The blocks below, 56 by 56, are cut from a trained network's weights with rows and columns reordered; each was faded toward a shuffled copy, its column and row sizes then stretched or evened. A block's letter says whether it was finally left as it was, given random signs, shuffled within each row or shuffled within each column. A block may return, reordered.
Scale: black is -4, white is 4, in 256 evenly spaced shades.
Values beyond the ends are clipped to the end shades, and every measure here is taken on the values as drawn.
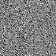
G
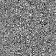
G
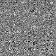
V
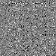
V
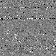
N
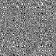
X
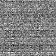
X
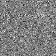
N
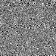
N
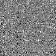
V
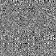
X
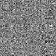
X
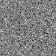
G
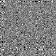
V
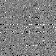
X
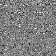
N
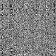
X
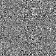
V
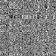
X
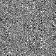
G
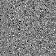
G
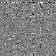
V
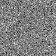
G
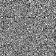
V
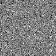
G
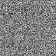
V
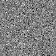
G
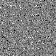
N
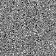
G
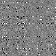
X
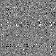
V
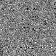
N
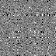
X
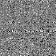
V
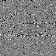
N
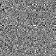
X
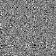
V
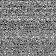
N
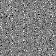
G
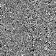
G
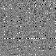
V
